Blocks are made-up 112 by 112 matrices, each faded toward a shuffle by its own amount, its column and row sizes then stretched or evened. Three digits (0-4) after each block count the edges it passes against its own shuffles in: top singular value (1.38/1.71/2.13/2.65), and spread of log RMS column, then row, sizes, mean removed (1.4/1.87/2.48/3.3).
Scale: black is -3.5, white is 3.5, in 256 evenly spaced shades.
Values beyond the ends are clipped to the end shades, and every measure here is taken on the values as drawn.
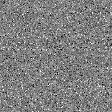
1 0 1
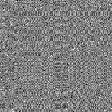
4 0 0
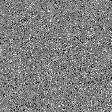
1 0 1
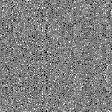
3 2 0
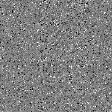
0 2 1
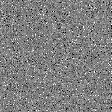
2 1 0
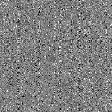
3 2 0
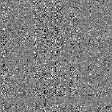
1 4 3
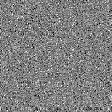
3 0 0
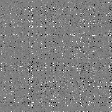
1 3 3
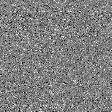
1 0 2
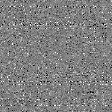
1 2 3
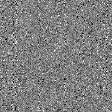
1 3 0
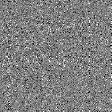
2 3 1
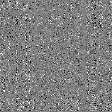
2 3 2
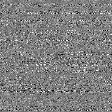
0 0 4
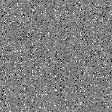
1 2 1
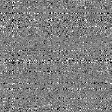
3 3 4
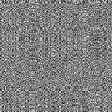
4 0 2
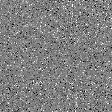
1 1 1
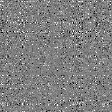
3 3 3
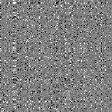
4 3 2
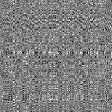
4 2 3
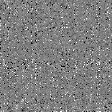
0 3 2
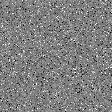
1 0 0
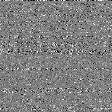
0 0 4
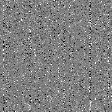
2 3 0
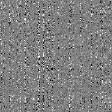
2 4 1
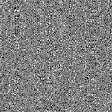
3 2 0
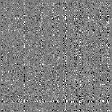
3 4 3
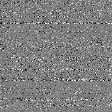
0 0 4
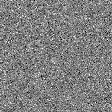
1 0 0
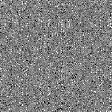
3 2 0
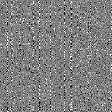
4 4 1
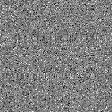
3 0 0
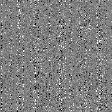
0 4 1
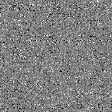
0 1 3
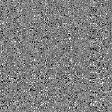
3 3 2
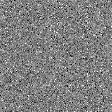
2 1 1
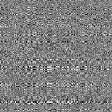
4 2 4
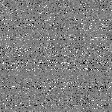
0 0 4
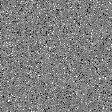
0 1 0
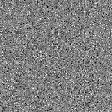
3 0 0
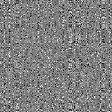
4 3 0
